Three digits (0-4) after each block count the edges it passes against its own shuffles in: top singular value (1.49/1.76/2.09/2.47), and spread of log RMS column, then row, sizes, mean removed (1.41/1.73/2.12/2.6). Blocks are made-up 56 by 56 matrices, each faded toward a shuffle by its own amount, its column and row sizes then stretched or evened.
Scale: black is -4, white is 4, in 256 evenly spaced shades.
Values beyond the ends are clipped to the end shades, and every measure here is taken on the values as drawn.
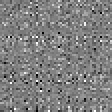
3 3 3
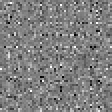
1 3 2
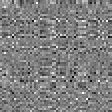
4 0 4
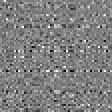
4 0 4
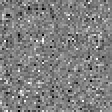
0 2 2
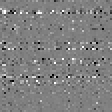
3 1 4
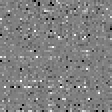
1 1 3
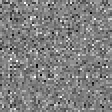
1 0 1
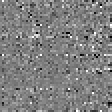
0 3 3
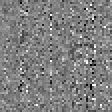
0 4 0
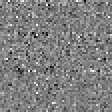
0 0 2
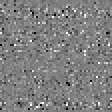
1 1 3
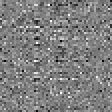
3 2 2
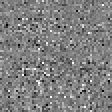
0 1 3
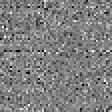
2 1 2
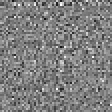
3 2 2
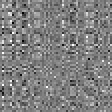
4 3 2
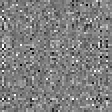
3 3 2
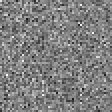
0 1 0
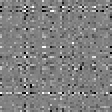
4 3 4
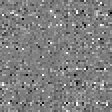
1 1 3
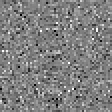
1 0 0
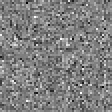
0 3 1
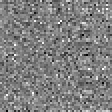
2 1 1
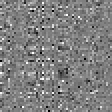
3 3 1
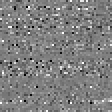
0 0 4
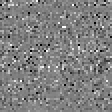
1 0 3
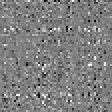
1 4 3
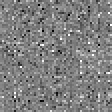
1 2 2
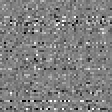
1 2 4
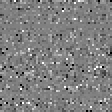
0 0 4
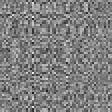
4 3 0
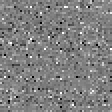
0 0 3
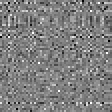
4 2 3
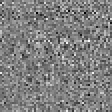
1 1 2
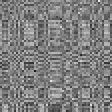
4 1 4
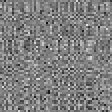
4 0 1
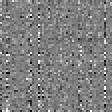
3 4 2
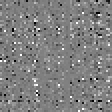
1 4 2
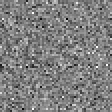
0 0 2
